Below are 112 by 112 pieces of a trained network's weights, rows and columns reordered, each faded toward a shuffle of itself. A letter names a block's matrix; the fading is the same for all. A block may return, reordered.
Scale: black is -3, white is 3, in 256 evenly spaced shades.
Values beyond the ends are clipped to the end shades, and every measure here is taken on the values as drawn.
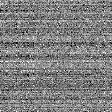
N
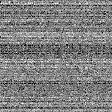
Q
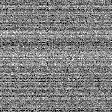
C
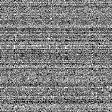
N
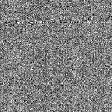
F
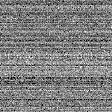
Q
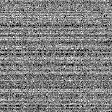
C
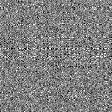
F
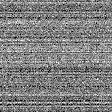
Q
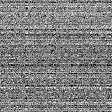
C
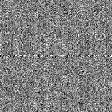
F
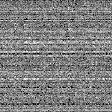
Q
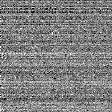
N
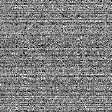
N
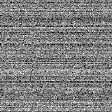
C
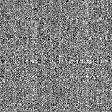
F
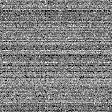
Q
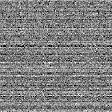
C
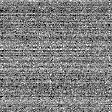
N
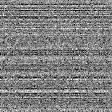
Q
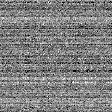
C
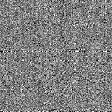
F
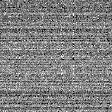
N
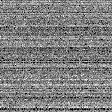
Q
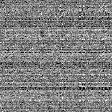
C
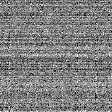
N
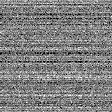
Q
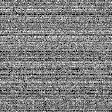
Q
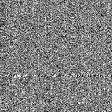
F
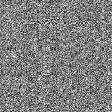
F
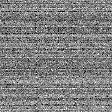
N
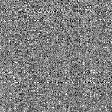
F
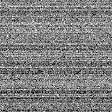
C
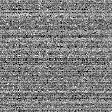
N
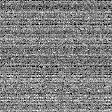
C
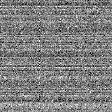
N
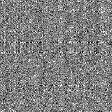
F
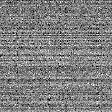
N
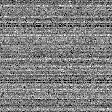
Q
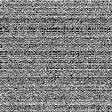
C
